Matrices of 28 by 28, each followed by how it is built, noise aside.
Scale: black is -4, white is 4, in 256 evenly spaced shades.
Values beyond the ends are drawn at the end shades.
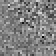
upper triangular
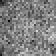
smooth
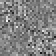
block diagonal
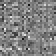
low rank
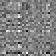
low rank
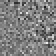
upper triangular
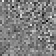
upper triangular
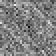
Toeplitz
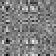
low rank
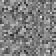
repeating rows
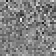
upper triangular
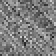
Toeplitz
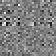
low rank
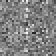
low rank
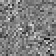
block diagonal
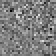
upper triangular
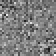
block diagonal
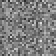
repeating rows
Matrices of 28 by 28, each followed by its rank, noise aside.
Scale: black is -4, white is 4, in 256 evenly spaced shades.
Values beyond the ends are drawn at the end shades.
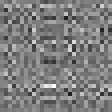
three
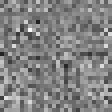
five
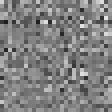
five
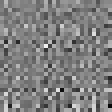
four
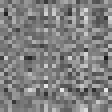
three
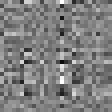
two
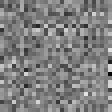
four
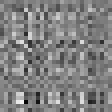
two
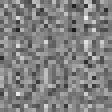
five
